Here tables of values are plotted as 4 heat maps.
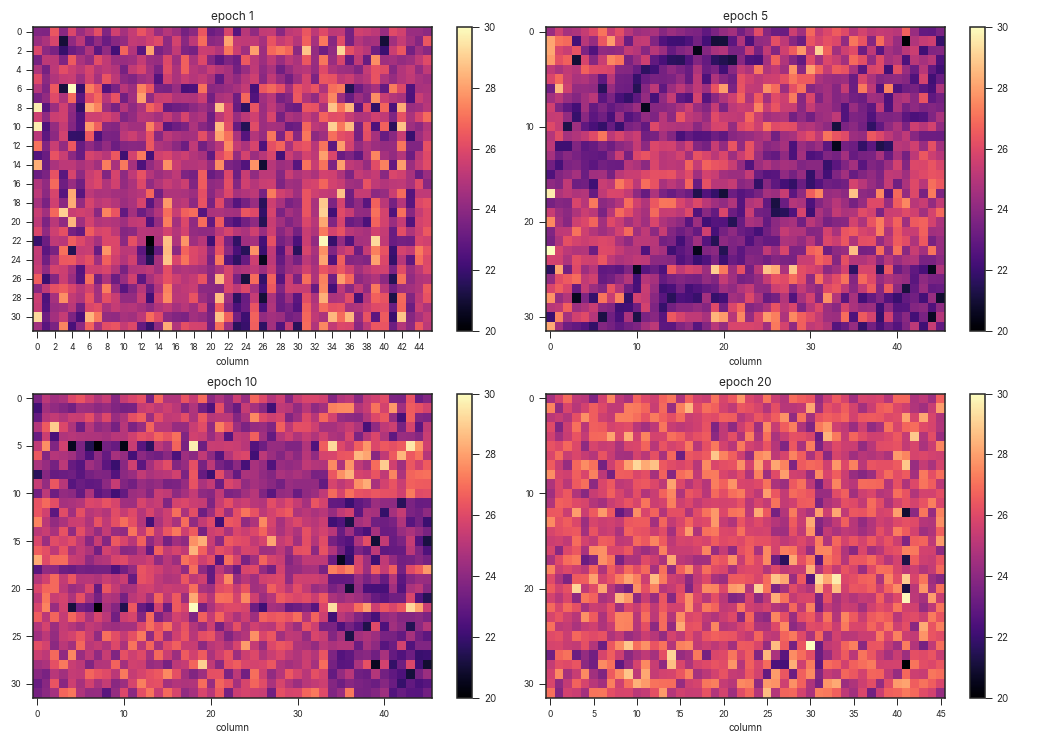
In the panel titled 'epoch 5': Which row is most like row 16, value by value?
15
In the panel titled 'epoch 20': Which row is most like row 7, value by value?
2
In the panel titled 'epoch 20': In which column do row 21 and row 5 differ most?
41
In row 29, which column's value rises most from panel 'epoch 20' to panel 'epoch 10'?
25
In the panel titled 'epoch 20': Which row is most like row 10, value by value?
0
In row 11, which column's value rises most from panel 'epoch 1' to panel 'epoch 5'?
5
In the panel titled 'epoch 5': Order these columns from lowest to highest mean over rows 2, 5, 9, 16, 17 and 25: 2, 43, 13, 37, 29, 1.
43, 13, 37, 2, 29, 1
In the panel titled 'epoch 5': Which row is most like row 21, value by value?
22
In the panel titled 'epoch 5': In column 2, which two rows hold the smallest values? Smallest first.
10, 12
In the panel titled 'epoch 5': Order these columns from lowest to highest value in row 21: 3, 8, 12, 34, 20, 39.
20, 12, 39, 8, 34, 3
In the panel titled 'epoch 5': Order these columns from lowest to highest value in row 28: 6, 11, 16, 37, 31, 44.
16, 37, 31, 44, 11, 6
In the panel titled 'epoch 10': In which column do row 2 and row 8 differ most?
36
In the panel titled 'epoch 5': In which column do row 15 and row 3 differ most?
0
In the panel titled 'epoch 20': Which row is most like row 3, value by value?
16
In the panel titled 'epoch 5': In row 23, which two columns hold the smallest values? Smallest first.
17, 20
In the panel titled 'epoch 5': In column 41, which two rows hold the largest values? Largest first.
18, 0
